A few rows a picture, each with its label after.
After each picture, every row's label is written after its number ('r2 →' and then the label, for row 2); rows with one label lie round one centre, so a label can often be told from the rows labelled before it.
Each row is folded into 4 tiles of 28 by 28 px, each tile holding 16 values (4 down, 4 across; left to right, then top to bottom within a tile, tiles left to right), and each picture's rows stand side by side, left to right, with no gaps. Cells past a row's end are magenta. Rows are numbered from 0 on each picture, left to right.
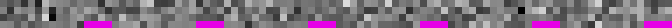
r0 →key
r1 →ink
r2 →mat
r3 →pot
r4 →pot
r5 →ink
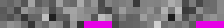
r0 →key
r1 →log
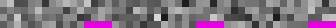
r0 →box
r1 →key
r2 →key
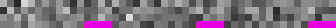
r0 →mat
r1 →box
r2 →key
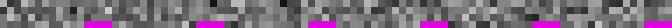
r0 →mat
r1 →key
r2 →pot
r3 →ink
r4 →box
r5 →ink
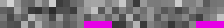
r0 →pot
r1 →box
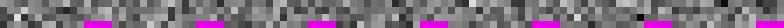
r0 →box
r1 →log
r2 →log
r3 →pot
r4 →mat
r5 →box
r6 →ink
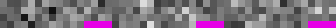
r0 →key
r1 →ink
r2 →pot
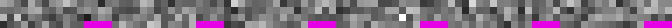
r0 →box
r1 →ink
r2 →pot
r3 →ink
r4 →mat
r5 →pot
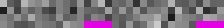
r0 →mat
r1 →log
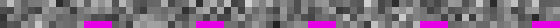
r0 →pot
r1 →pot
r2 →mat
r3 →ink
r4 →box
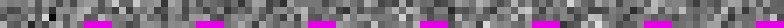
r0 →key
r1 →mat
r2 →ink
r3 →ink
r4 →ink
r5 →pot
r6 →log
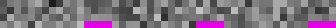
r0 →ink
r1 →key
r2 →log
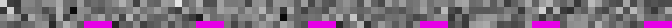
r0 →mat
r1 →box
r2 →log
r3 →box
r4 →pot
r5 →ink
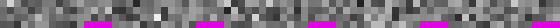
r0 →pot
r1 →key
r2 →mat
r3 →log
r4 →box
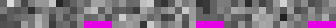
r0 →pot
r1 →ink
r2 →log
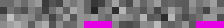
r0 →ink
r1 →mat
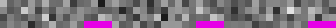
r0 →key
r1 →key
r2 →key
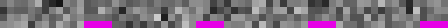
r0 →ink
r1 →key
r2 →ink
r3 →mat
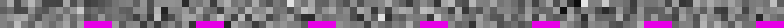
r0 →ink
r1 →key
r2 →box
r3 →key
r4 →mat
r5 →mat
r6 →mat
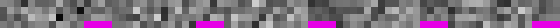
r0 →log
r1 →key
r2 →ink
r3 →ink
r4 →ink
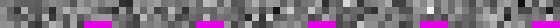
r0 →key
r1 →mat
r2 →key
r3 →pot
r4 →log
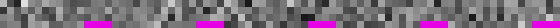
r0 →mat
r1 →log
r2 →box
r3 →key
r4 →key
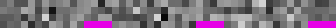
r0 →key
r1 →key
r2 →ink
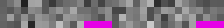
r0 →ink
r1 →ink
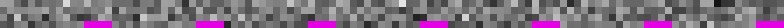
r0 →box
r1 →log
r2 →box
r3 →box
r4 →box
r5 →mat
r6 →ink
